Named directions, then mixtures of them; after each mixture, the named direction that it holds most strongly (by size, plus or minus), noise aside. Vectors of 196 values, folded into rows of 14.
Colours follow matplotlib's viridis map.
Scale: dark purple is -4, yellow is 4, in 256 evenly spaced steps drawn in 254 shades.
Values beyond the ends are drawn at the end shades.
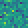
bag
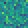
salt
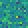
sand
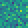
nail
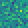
nail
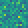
sand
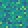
sand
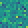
sand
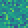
bag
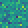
sand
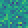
sand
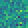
nail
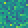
salt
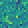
sand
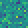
sand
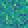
salt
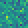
salt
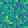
salt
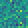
nail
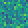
salt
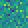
bag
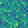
nail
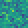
bag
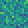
salt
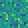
nail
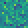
salt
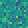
sand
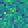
bag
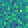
nail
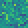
salt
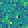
sand
